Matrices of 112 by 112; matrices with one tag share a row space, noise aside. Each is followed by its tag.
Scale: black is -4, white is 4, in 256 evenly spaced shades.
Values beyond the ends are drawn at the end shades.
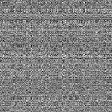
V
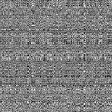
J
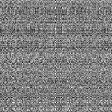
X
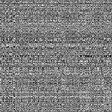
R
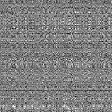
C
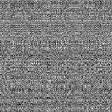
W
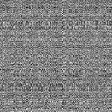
V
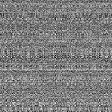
X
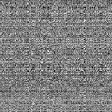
J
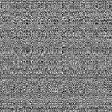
V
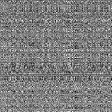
C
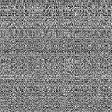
C
